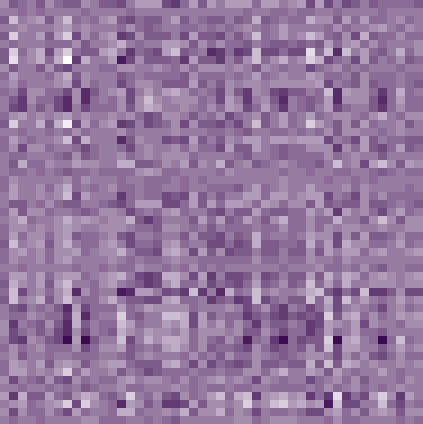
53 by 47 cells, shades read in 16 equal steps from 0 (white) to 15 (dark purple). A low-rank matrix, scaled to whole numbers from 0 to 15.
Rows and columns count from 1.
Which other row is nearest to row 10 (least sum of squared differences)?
24
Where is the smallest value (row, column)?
8, 8
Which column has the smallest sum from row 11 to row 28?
29
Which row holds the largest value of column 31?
43
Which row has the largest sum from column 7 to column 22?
37
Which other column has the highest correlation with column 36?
22
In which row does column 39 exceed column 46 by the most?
50
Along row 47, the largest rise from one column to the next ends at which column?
9
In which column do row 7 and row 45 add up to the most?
38
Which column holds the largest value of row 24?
27
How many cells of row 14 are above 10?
9
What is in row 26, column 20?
11
